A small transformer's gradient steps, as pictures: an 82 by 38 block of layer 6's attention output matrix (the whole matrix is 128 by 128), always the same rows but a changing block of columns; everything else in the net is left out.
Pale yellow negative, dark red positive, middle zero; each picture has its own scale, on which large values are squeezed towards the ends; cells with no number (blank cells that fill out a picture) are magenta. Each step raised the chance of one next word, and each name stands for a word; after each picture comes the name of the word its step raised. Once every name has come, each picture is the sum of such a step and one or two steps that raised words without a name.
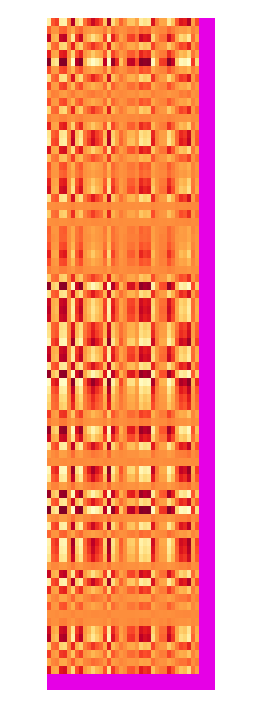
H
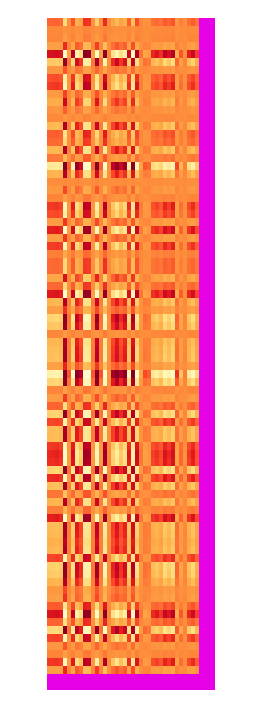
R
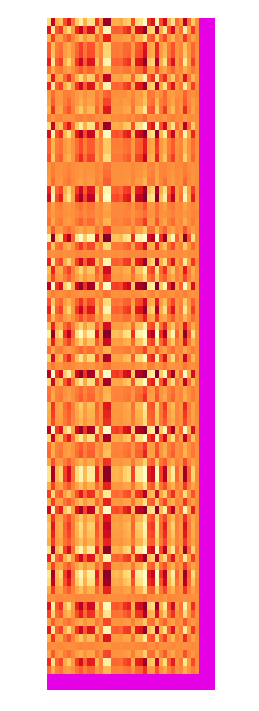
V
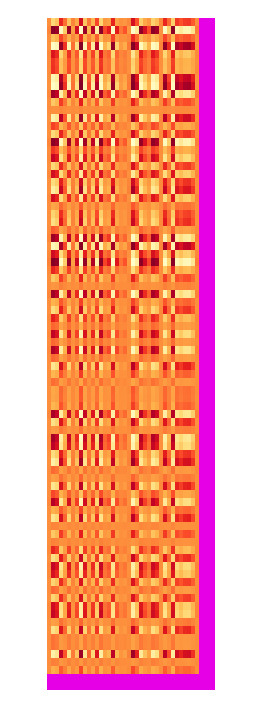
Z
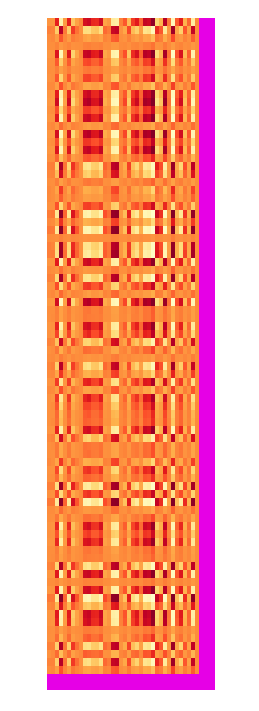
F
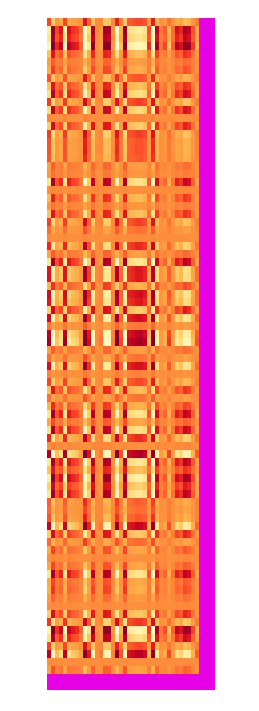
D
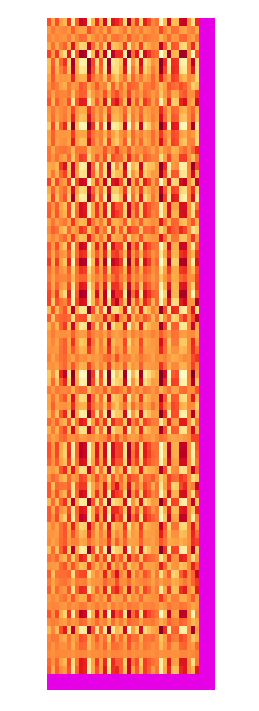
R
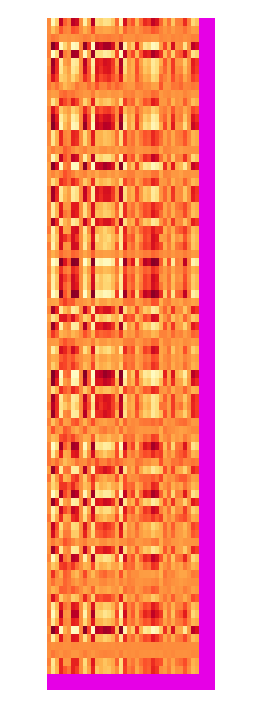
R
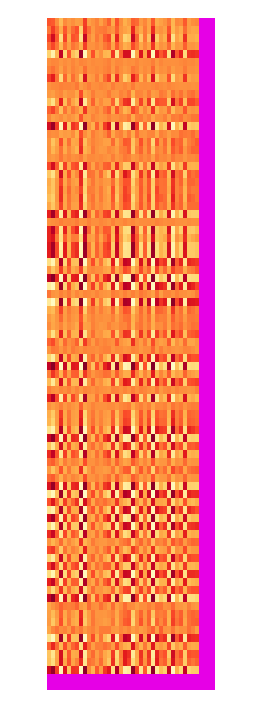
F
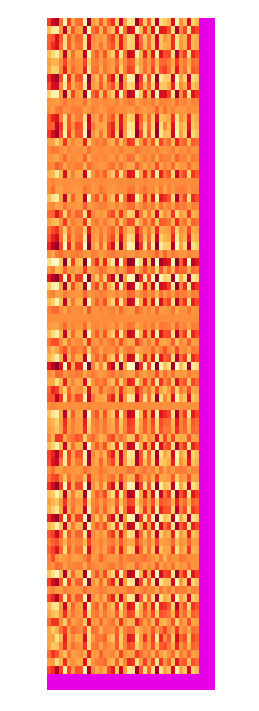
Z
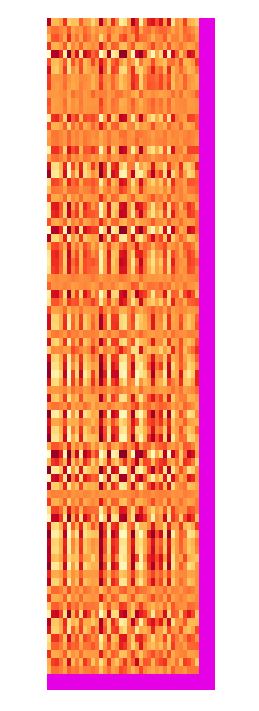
R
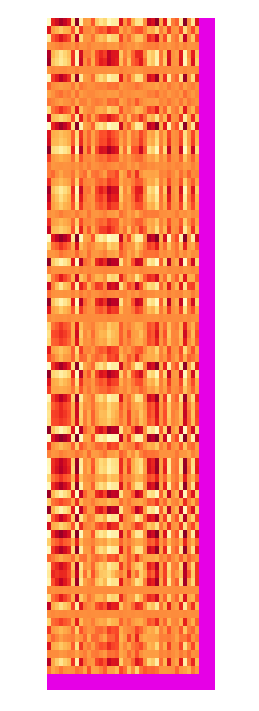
V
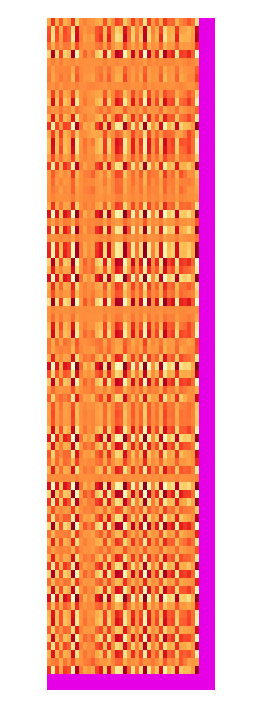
F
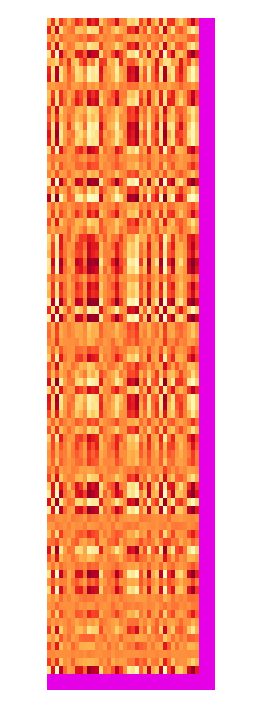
H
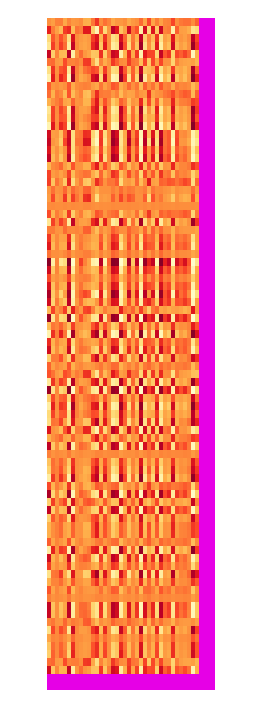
V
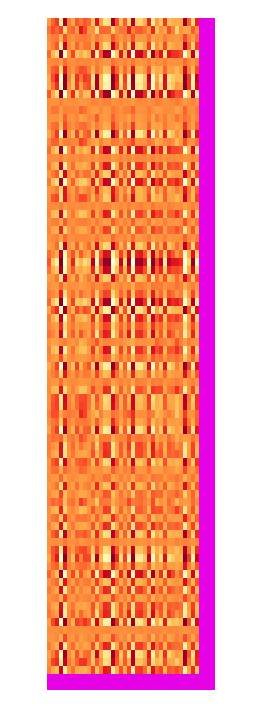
Z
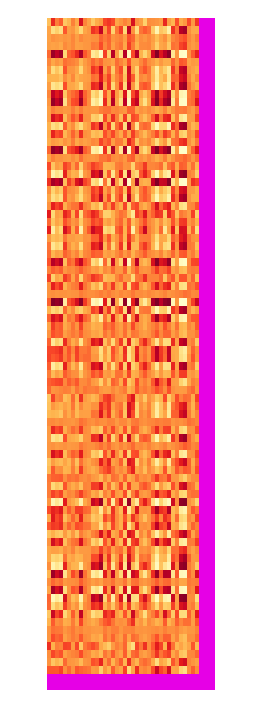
F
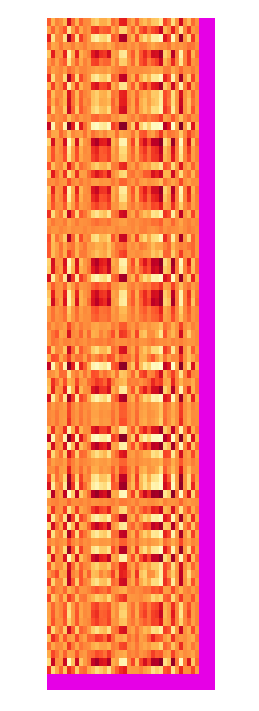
V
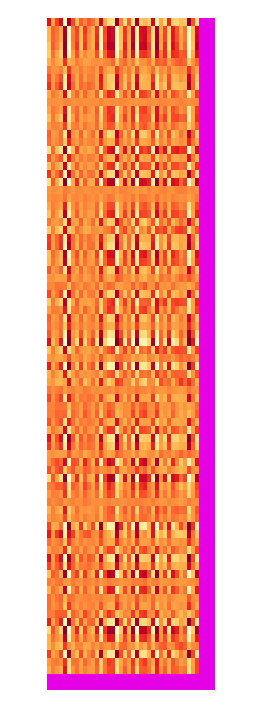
D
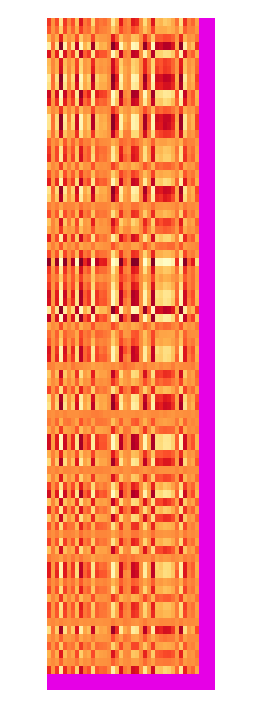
Z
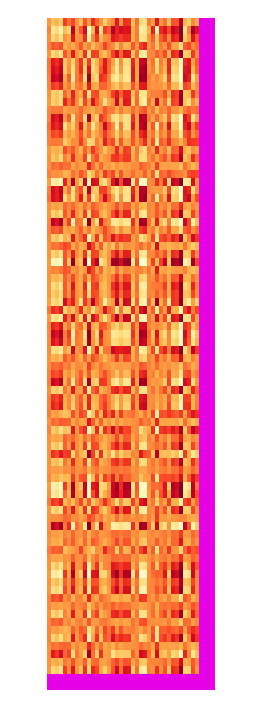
D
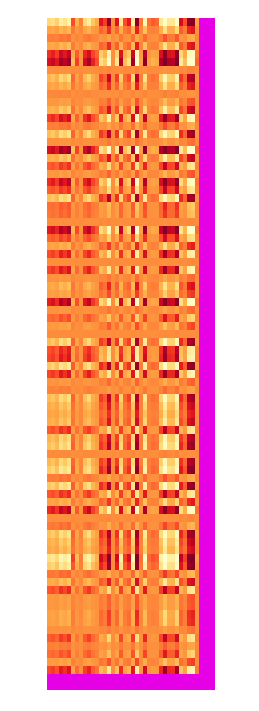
H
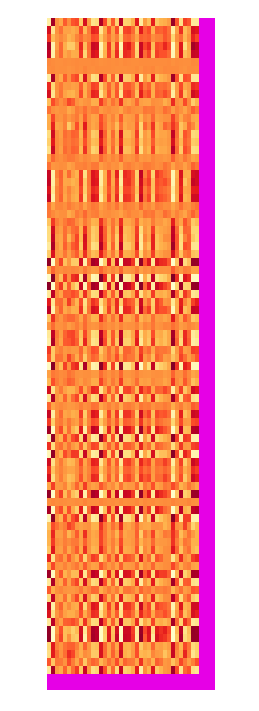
D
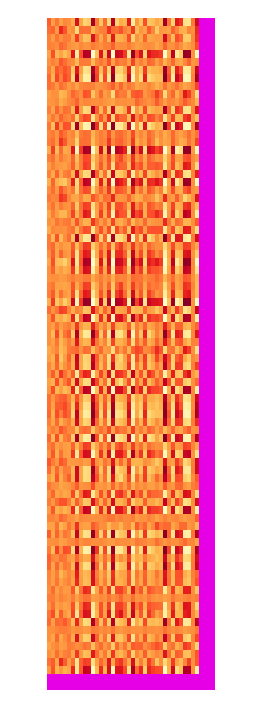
V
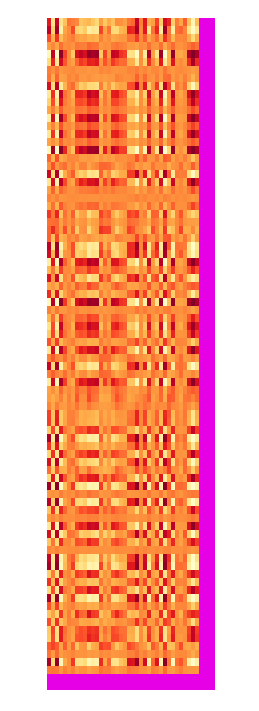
F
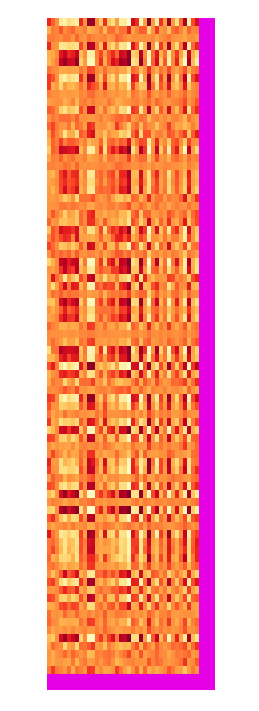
H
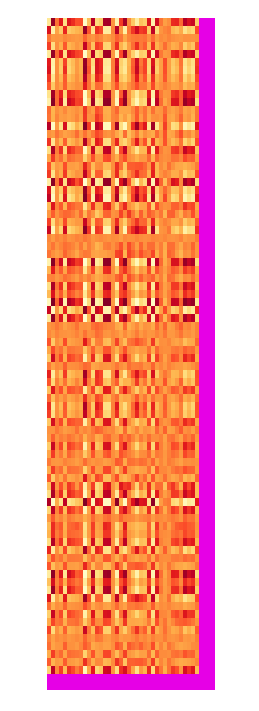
F
